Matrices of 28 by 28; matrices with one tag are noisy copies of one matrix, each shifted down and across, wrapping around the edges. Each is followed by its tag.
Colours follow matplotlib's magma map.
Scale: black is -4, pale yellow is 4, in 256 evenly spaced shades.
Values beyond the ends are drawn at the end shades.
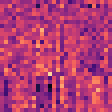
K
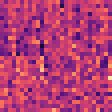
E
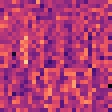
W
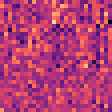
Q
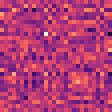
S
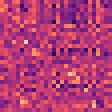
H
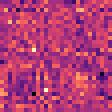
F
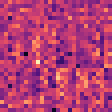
W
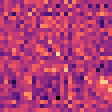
F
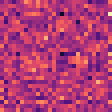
S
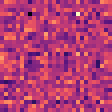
S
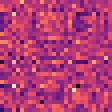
S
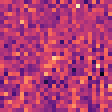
Q
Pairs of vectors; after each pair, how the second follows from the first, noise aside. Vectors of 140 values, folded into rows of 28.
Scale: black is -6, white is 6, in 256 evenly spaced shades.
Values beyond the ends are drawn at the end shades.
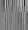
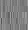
wrapped around, shrunk.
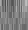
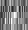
wrapped around, scaled up.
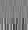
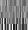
scaled up.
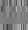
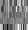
scaled up.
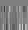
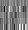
scaled up.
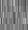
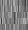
copied.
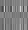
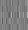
wrapped around, shrunk.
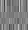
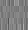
reversed, negated, shrunk.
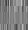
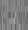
wrapped around, shrunk.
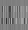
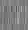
reversed, negated, shrunk.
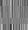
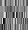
wrapped around, scaled up.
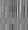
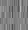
partly zeroed.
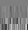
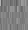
reversed, negated, shrunk.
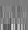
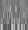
copied.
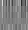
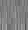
reversed, negated, shrunk.
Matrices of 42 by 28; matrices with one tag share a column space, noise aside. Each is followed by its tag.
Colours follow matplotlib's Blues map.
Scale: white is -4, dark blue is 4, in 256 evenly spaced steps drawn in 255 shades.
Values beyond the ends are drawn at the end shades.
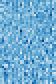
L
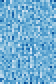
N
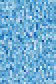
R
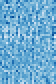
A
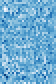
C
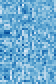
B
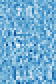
B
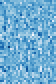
R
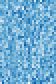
N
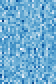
N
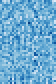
A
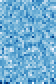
N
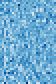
C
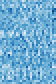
B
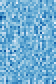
A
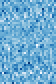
C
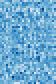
C
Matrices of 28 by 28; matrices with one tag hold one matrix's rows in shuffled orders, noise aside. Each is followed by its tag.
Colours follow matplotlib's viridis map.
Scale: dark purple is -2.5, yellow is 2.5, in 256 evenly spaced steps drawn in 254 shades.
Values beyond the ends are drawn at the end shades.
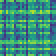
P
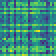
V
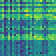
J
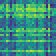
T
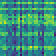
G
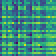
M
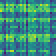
P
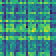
P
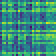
M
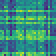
T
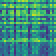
V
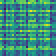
P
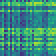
J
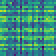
G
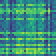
T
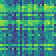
G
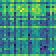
V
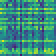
G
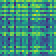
V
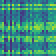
J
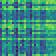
M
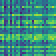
J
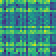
P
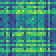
T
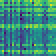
J
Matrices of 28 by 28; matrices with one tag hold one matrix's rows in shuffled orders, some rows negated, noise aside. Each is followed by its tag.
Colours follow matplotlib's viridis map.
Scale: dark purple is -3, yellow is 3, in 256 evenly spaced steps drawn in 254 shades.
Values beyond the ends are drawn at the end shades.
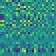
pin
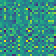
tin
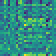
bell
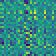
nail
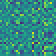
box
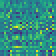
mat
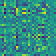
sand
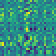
nail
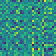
box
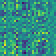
sand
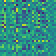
sand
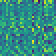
box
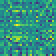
mat
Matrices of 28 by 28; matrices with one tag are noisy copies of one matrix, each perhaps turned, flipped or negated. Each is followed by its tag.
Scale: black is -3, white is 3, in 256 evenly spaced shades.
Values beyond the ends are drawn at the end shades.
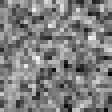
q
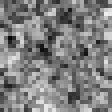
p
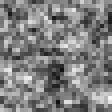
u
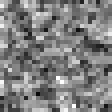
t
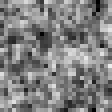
u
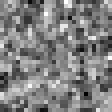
t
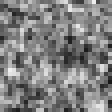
u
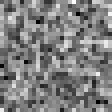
q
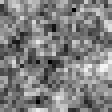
p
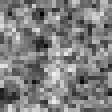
u
